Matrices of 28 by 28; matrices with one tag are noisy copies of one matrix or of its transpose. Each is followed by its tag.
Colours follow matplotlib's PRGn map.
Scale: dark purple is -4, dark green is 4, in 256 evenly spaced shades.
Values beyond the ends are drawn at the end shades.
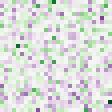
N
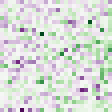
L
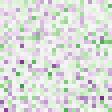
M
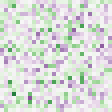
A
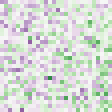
L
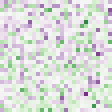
L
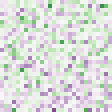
N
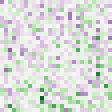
L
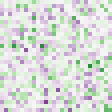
M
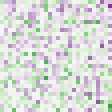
M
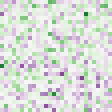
N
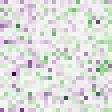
L
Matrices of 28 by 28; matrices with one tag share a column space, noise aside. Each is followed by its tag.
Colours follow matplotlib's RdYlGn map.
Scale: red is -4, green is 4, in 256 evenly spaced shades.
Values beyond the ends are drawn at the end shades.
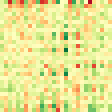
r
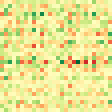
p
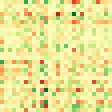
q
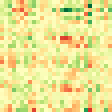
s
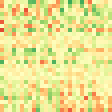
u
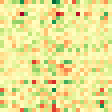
q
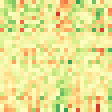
u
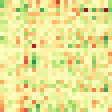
s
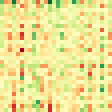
r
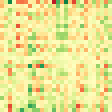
r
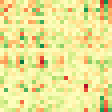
s
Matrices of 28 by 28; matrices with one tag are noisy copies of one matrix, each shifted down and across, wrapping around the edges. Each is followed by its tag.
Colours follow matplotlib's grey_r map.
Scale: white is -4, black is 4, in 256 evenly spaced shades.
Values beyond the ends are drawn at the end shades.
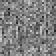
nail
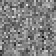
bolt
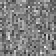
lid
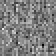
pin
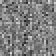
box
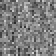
box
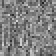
lid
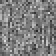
lid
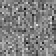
nail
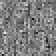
pin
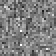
bolt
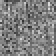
nail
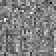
lid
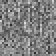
nail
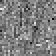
bolt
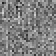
nail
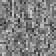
lid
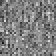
box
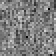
pin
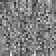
bolt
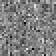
box
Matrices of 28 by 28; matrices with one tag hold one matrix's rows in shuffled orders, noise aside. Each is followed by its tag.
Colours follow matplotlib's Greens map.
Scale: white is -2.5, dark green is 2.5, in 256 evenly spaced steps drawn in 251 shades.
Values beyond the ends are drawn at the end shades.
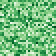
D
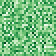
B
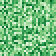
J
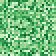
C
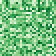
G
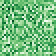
B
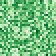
C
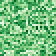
D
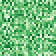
B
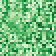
G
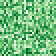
J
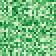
J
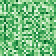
J
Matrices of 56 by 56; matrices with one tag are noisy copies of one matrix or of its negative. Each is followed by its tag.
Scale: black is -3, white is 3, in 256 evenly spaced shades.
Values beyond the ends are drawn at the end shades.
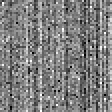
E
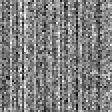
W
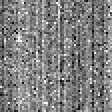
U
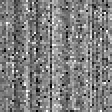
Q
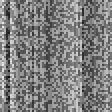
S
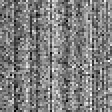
Q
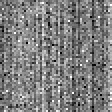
U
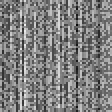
W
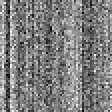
S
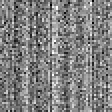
Q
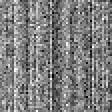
Q
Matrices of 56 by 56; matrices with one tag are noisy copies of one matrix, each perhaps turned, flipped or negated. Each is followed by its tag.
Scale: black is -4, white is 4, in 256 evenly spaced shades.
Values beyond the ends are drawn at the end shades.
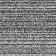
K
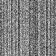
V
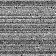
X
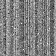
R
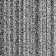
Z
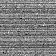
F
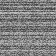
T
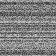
X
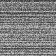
K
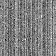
F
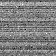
R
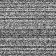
V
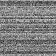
X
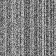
T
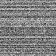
V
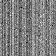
T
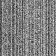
K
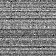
V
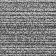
K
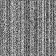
T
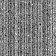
F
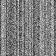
X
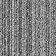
T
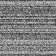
X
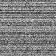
T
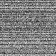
K
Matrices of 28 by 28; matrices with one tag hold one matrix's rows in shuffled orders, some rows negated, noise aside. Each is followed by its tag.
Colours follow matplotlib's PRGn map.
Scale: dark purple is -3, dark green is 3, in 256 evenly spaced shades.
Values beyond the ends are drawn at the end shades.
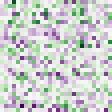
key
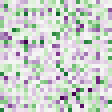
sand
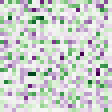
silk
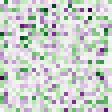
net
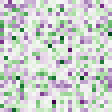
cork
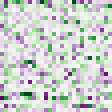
net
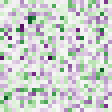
silk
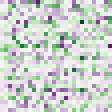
key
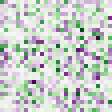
sand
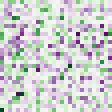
cork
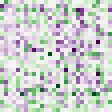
sand
